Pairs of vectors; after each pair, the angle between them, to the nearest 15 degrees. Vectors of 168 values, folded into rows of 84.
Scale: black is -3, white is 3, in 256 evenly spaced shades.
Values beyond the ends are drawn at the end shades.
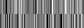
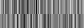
90 degrees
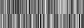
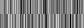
120 degrees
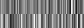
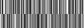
90 degrees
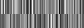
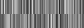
15 degrees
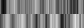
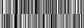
105 degrees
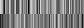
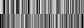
15 degrees
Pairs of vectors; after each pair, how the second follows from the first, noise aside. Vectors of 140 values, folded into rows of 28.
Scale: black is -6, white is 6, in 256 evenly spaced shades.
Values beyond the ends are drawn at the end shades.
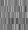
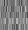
negated.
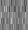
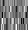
reversed, negated, scaled up.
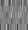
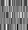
scaled up.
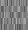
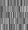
wrapped around, negated.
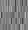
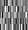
reversed, negated, scaled up.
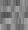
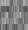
wrapped around, negated.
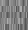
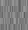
wrapped around, shrunk.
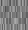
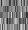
scaled up.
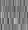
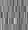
sign-scrambled.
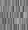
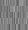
wrapped around, shrunk.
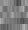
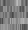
negated.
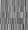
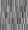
sign-scrambled.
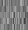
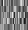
scaled up.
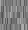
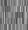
reversed, negated.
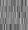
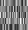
scaled up.
